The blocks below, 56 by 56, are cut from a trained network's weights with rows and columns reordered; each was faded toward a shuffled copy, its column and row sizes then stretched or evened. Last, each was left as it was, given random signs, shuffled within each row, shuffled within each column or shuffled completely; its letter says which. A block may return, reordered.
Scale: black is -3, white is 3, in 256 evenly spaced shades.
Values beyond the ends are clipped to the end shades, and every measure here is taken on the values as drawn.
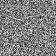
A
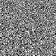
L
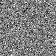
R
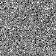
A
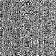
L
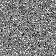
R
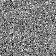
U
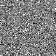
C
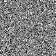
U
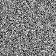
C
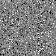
U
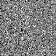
U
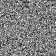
R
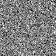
U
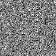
A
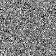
A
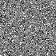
U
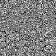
L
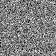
R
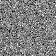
R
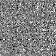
A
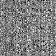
L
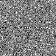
A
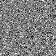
C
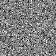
U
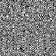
L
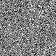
C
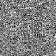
L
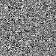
A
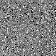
A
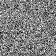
R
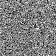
R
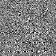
A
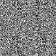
L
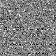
C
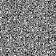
A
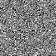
A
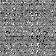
L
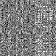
L
